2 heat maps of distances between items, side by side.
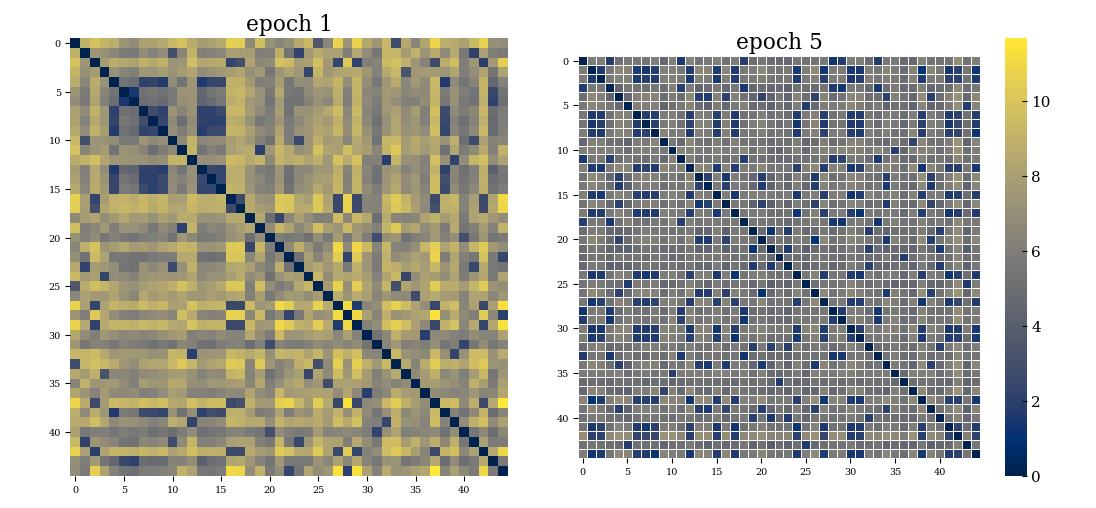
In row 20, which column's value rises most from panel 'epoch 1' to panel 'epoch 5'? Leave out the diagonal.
31
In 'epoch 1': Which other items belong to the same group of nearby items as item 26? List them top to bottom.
35
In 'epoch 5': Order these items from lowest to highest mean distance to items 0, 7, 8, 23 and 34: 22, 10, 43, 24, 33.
24, 33, 43, 22, 10
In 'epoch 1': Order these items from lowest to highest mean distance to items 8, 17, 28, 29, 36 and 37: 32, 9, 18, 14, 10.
14, 9, 10, 18, 32
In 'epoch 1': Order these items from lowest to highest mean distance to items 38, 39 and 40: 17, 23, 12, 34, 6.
12, 6, 34, 23, 17
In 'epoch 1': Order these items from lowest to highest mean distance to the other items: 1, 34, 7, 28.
7, 1, 34, 28
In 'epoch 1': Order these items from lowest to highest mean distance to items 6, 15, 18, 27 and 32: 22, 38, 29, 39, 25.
38, 39, 22, 29, 25
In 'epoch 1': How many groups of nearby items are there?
13
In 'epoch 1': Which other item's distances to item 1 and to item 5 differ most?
6
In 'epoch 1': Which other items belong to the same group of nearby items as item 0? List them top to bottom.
25, 33
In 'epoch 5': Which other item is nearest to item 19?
21
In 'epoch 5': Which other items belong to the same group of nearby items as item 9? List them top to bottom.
37
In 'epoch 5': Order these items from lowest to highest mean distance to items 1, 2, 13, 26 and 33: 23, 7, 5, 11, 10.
7, 11, 23, 5, 10
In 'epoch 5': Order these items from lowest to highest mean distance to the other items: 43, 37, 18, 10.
43, 18, 37, 10
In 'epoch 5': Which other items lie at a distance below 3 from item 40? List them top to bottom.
19, 21, 23, 32
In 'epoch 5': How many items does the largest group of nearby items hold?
16
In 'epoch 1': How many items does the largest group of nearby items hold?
8
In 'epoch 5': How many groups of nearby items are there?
8
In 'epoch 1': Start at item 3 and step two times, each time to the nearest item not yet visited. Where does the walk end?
34
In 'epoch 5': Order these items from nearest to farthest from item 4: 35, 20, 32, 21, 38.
20, 21, 32, 35, 38
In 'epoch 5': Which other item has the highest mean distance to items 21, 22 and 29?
42
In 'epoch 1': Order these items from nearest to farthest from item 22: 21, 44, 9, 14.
44, 14, 9, 21
